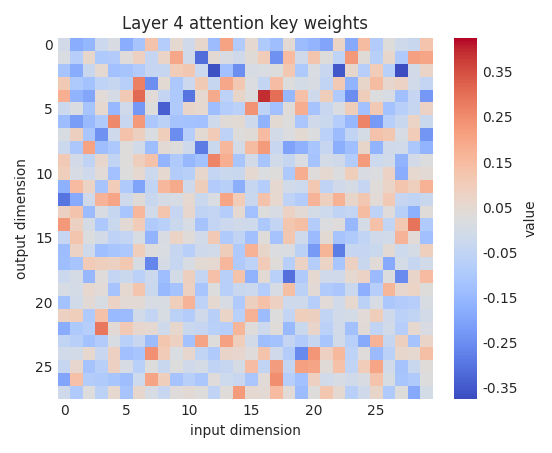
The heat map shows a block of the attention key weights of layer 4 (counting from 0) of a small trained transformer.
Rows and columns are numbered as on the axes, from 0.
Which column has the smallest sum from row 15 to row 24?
0
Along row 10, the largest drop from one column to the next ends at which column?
27
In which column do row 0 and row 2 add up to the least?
12
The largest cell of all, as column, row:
16, 4
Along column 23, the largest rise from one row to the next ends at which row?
1
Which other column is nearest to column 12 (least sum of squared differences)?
5
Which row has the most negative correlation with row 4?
11
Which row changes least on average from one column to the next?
20
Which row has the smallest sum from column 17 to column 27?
8
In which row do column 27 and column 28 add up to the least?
2
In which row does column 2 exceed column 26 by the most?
17
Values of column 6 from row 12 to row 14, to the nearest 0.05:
0.05 0.15 0.1
